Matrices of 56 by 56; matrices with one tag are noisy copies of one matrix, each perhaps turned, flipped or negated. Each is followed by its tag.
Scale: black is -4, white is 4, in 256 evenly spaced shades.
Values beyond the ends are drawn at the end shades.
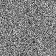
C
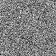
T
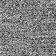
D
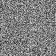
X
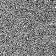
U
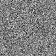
T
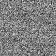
C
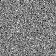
T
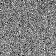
U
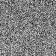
U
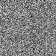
X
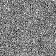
C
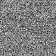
C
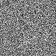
T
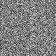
X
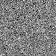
T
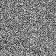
X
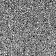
U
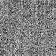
D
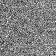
U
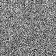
U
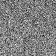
U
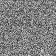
X
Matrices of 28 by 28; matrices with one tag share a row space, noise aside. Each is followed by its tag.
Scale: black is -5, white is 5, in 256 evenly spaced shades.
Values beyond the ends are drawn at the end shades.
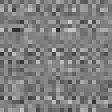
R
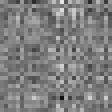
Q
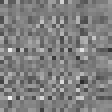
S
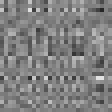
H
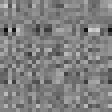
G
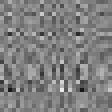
S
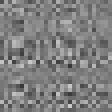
R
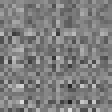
R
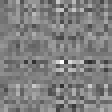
Q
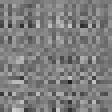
R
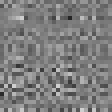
R
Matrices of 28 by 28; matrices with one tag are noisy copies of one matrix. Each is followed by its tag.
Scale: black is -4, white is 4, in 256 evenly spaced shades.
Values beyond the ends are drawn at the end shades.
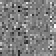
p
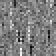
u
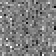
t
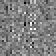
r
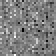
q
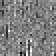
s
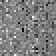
q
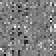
p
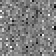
t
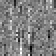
u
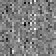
r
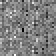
q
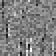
s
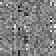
p
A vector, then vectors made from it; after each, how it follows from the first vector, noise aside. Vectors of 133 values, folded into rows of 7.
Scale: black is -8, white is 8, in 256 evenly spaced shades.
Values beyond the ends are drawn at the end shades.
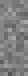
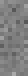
wrapped around, partly zeroed.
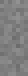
reversed, negated, shrunk.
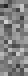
wrapped around, negated, scaled up.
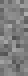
reversed, negated.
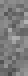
sign-scrambled.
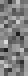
wrapped around, negated, scaled up.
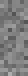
negated.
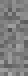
negated.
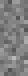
wrapped around.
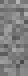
reversed, negated.
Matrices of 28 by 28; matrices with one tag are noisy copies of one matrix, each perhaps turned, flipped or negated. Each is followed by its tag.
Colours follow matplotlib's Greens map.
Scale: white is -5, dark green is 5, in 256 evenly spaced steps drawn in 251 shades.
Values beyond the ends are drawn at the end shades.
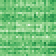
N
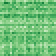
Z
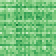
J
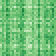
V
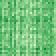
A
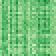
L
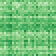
V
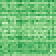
A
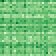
Z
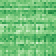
N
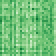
A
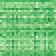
L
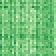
A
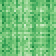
V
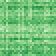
V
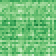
A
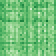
L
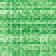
N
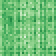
A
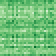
L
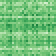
V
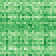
V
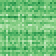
V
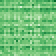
J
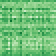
L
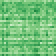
A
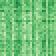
N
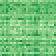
A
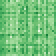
L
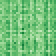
J
